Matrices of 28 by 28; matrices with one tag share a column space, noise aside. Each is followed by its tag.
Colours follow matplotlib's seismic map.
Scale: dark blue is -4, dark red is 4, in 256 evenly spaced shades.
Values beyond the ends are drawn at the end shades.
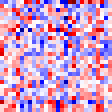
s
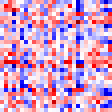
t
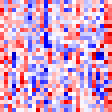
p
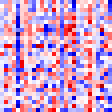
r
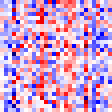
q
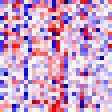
s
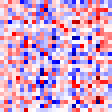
q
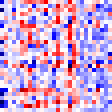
t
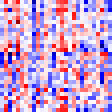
p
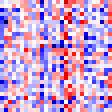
q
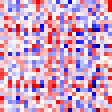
r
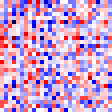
q
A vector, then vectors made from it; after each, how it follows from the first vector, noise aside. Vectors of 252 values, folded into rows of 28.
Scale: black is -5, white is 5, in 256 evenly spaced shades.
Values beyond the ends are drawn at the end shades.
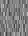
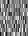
scaled up.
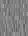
shrunk.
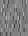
partly zeroed.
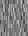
reversed, negated.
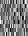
wrapped around, negated, scaled up.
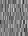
reversed, negated.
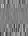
partly zeroed.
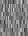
reversed, negated.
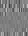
wrapped around, partly zeroed.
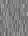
shrunk.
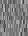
reversed, negated.
